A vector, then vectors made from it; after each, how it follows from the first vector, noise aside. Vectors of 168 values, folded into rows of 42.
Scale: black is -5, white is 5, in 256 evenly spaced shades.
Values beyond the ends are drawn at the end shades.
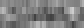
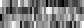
wrapped around, scaled up.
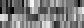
wrapped around, scaled up.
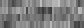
wrapped around, negated.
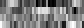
wrapped around, scaled up.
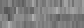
wrapped around, negated, shrunk.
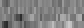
wrapped around, negated, partly zeroed.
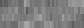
wrapped around, shrunk.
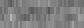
reversed, shrunk.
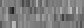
wrapped around, negated, partly zeroed.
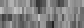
wrapped around, negated.
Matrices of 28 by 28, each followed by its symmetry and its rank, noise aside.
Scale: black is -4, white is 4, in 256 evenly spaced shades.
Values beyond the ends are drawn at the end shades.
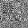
no symmetry, rank five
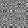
no symmetry, rank three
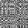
no symmetry, rank four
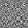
no symmetry, rank three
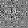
no symmetry, rank five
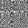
no symmetry, rank four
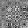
symmetric, rank three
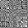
symmetric, rank three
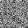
no symmetry, rank five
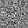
no symmetry, rank five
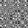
symmetric, rank three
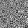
no symmetry, rank five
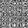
no symmetry, rank four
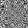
no symmetry, rank five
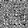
no symmetry, rank four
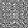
symmetric, rank three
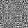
no symmetry, rank five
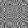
no symmetry, rank three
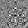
no symmetry, rank four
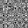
no symmetry, rank three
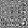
no symmetry, rank four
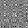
no symmetry, rank three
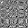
symmetric, rank three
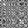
symmetric, rank three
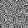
no symmetry, rank five
